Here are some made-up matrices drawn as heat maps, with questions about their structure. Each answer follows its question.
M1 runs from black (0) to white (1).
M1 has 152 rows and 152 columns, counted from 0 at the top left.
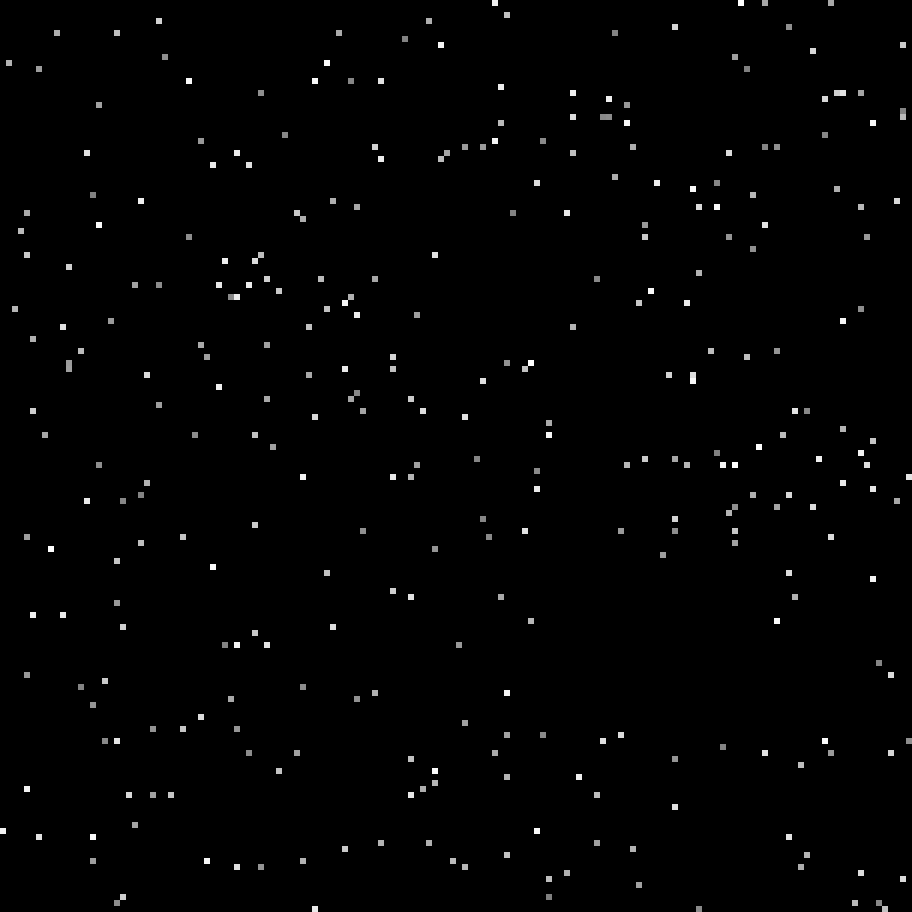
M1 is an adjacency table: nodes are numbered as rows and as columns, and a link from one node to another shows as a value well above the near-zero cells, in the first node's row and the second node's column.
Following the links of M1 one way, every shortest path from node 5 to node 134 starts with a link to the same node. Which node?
node 19
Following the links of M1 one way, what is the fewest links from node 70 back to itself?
6
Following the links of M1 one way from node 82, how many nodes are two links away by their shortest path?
9
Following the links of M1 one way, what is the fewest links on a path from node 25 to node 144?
2
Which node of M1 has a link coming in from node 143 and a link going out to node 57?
node 50
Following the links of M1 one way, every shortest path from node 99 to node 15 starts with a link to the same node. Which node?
node 83
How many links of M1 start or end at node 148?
2
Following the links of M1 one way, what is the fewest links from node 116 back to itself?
3
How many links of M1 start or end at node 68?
10
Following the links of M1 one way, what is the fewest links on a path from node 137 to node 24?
6
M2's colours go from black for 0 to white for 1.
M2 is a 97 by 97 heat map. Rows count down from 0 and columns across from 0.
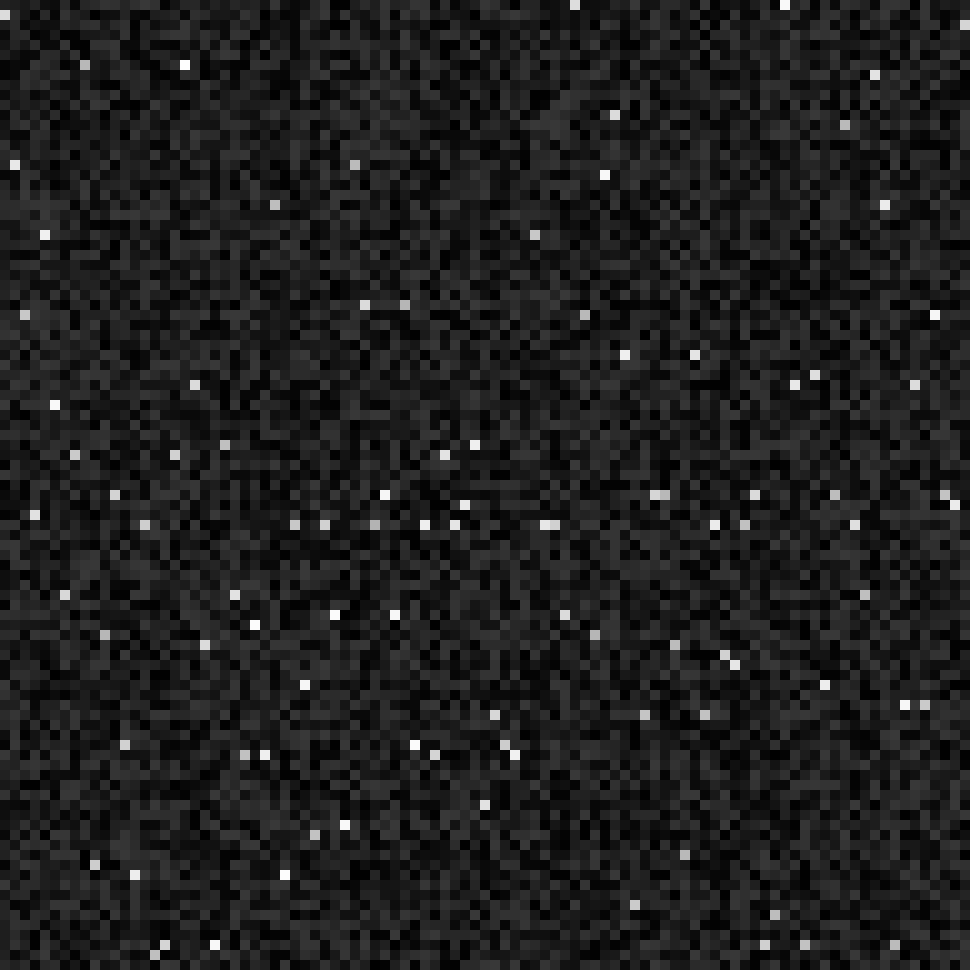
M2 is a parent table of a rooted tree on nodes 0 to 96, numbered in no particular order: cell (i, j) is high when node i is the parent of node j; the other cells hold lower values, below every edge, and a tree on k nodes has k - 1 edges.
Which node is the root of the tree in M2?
52
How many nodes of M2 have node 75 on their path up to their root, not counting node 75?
5
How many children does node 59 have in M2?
3
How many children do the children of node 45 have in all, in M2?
4
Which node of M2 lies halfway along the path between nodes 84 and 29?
74
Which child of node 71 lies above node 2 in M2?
49
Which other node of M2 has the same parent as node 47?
22
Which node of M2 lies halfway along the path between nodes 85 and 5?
30
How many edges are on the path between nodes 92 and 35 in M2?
6
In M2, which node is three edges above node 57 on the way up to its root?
16
